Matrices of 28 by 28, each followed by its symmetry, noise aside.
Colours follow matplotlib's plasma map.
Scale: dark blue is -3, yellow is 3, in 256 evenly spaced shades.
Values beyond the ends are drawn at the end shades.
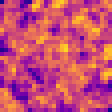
symmetric across the other diagonal.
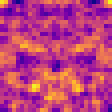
mirrored left to right.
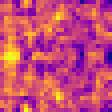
mirrored top to bottom.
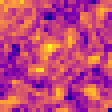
symmetric.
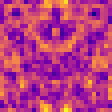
mirrored left to right.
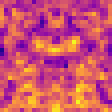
mirrored left to right.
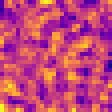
no symmetry.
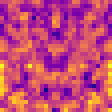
mirrored left to right.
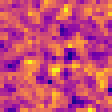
antisymmetric.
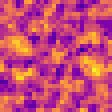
same after a half turn.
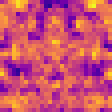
mirrored left to right.
